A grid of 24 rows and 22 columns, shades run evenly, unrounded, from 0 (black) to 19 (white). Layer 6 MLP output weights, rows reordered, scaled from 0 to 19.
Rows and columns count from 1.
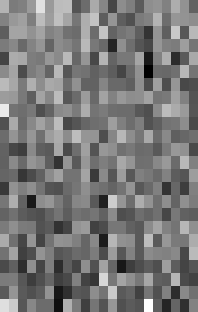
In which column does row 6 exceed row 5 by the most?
21
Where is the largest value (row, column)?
24, 17
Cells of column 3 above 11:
3
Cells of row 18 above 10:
7
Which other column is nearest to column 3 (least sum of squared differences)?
18
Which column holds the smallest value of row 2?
15
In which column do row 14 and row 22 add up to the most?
12
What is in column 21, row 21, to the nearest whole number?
5
